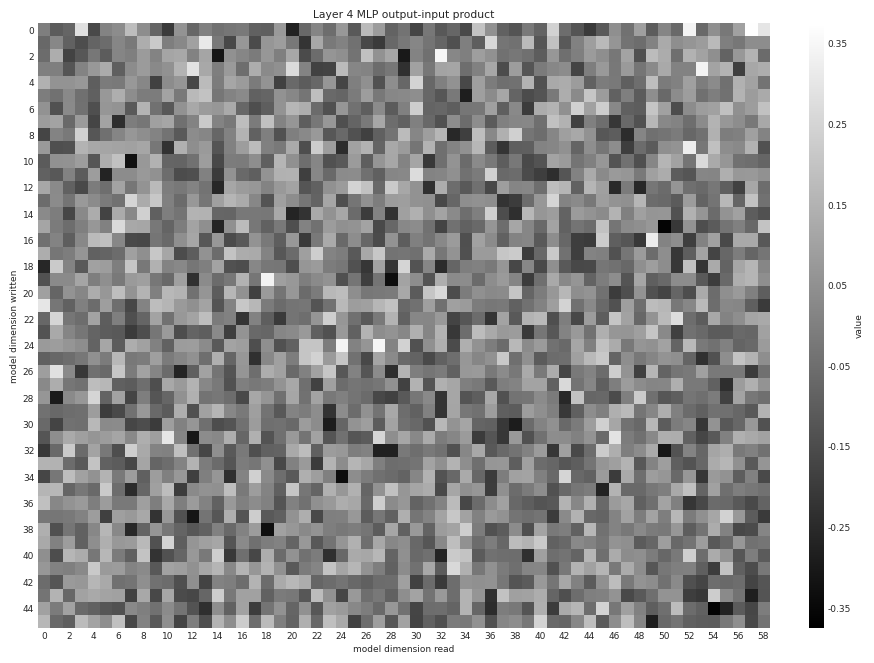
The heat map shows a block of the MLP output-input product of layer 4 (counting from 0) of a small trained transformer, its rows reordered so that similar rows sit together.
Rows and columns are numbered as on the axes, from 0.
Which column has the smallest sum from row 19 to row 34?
53
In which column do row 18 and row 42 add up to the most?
29
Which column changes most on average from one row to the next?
7
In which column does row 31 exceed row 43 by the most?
57
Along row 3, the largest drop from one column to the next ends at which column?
56
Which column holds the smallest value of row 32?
50
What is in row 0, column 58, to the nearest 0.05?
0.3
